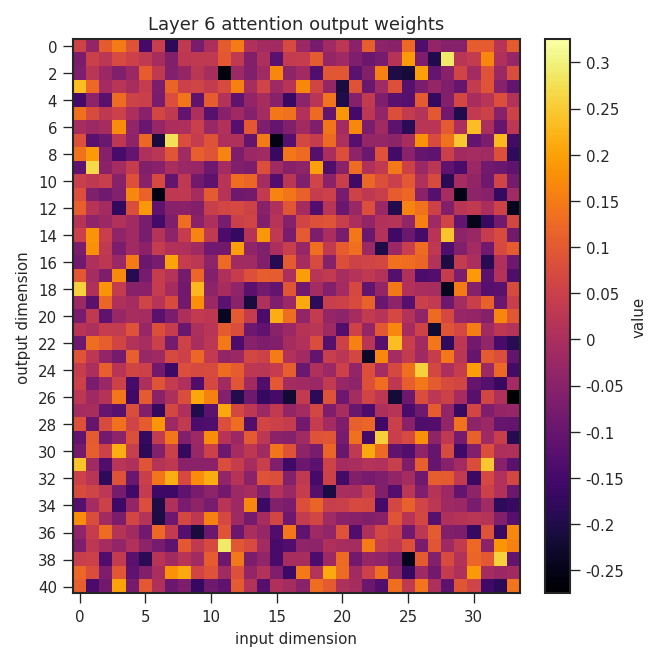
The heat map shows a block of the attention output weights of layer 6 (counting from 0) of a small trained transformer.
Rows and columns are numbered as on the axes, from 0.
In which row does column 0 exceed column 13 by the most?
18
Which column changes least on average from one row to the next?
4
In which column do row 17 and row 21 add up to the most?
30
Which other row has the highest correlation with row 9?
22
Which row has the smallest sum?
33
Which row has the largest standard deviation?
7
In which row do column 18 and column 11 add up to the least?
2
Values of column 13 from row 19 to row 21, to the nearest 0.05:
-0.2 0.05 -0.1
